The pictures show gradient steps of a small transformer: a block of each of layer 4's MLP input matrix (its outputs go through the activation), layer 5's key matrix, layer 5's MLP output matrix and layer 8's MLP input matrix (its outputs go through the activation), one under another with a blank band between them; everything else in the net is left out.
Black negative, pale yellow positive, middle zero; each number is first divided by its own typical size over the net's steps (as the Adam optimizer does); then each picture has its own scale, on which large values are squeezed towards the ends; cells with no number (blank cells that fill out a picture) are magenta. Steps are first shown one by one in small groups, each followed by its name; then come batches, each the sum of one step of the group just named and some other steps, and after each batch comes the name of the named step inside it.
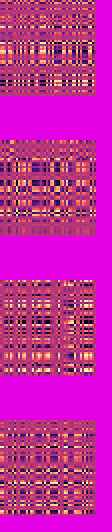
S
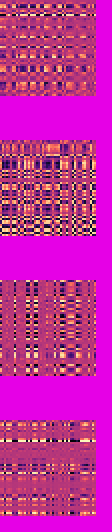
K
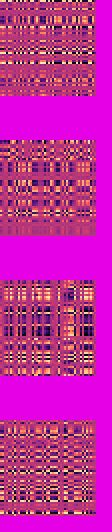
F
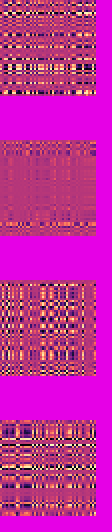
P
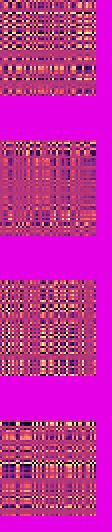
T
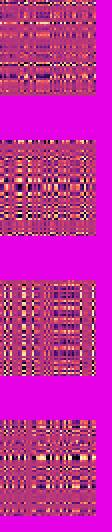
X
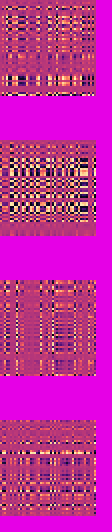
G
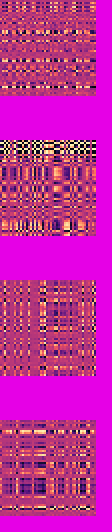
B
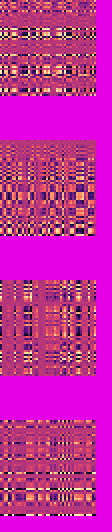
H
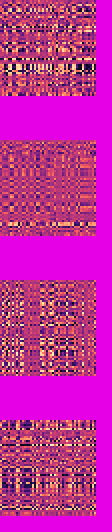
P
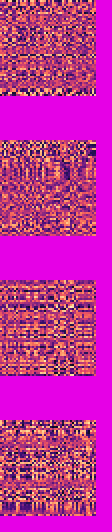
T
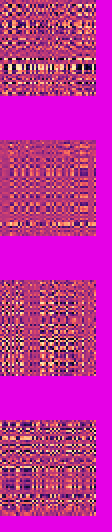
P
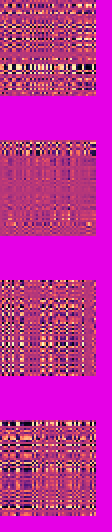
T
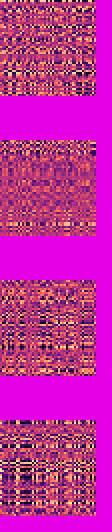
F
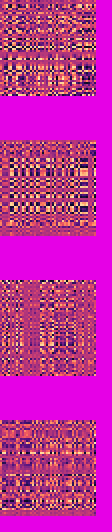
G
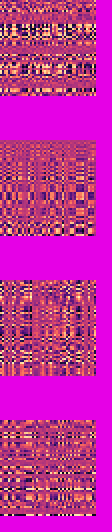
H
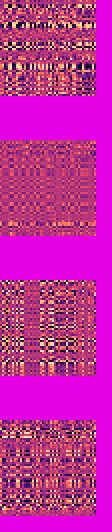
G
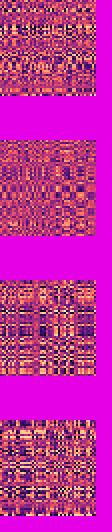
H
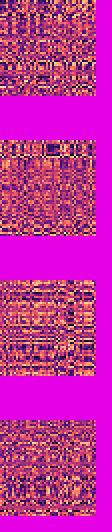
P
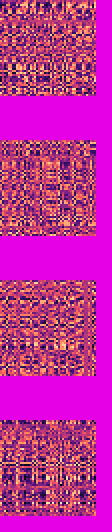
T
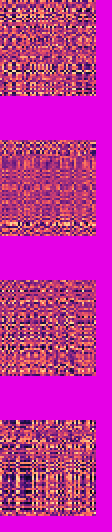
K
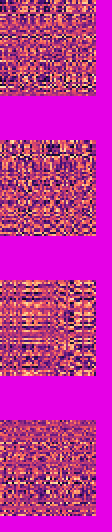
S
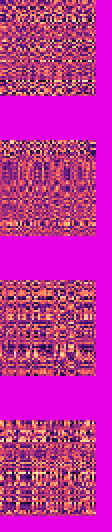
K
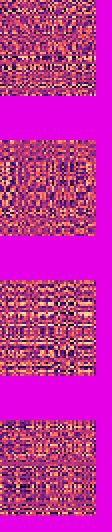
P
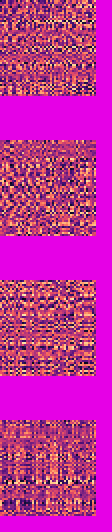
G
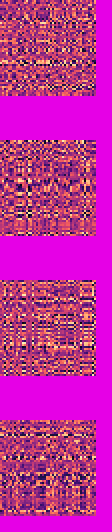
X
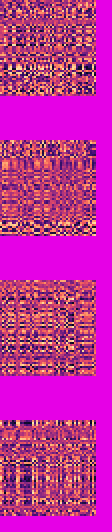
T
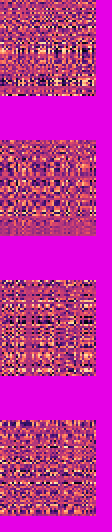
S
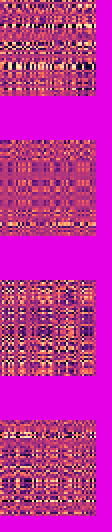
F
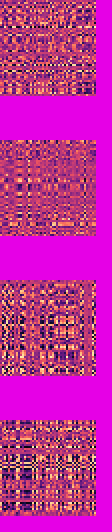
X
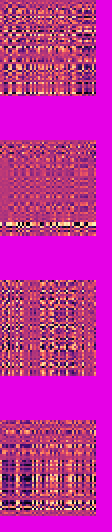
G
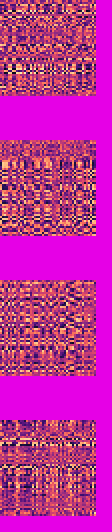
P
